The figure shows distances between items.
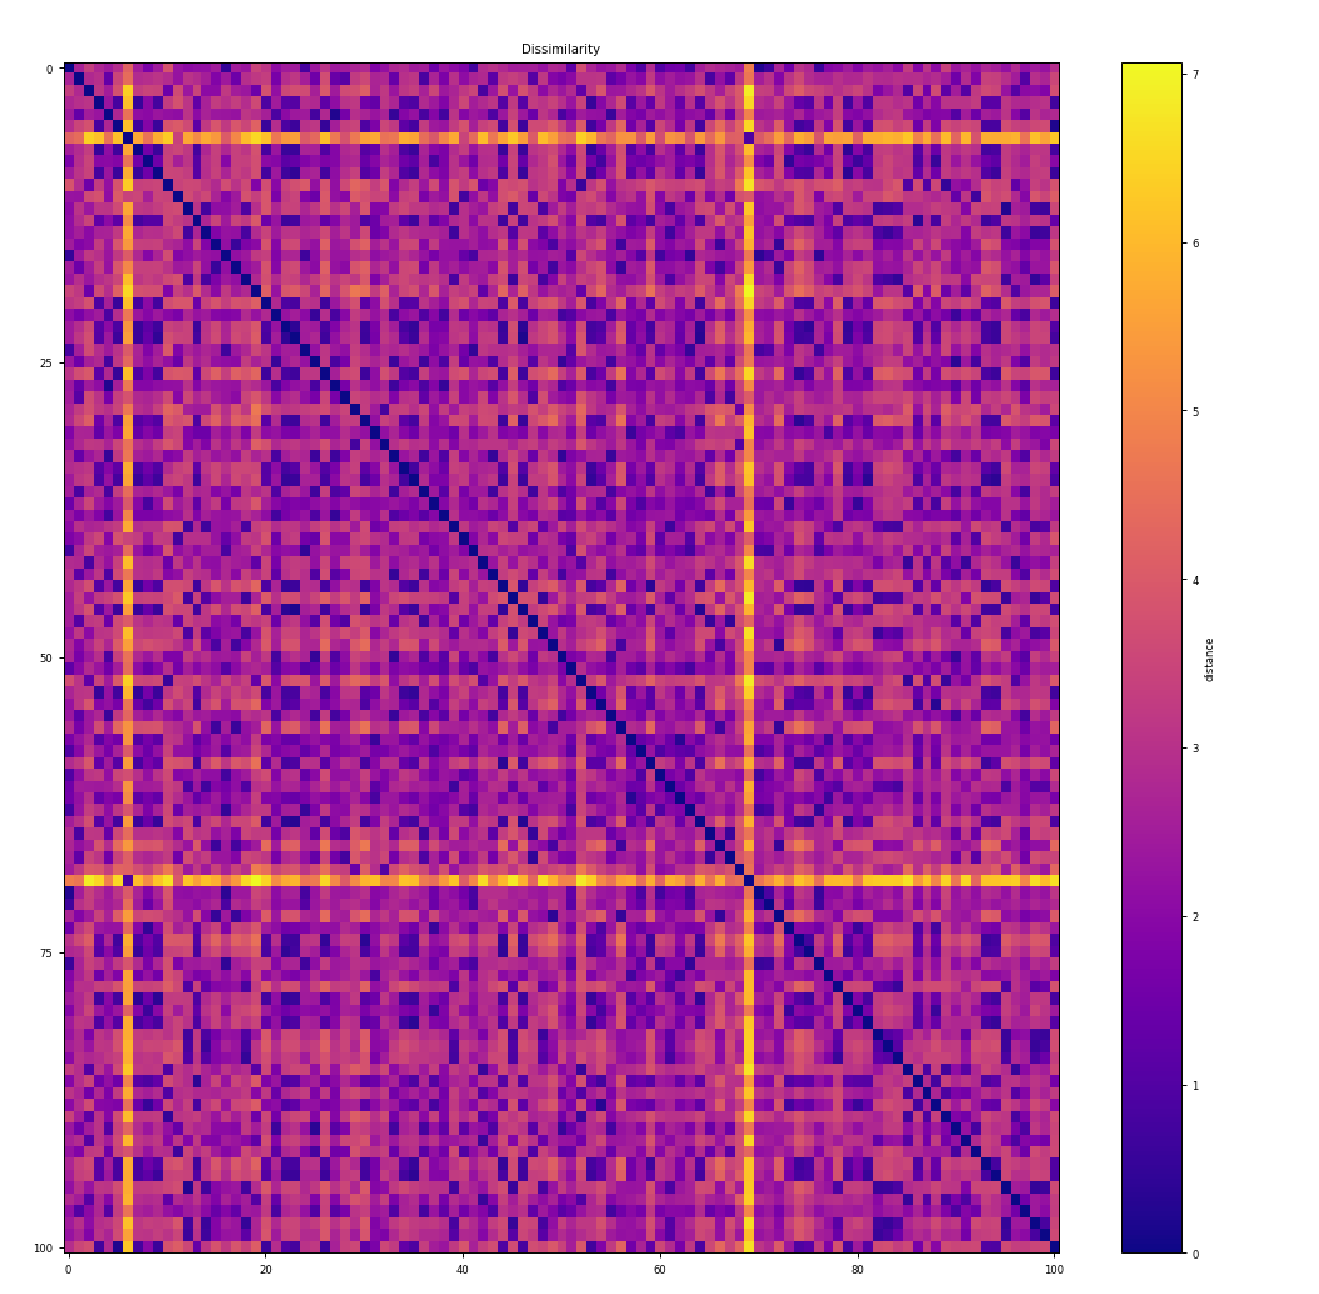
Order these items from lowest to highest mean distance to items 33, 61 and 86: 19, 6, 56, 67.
67, 56, 19, 6
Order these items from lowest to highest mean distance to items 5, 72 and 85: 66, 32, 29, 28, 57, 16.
57, 66, 16, 28, 32, 29
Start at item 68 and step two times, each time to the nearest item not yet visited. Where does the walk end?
29
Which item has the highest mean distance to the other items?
69
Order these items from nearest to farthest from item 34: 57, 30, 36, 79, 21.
79, 30, 57, 21, 36
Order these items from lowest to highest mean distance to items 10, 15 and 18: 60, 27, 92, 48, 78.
48, 78, 27, 60, 92
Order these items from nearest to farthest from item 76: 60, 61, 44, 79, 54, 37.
60, 37, 61, 54, 79, 44
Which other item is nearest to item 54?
88
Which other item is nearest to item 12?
95
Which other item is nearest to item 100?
5
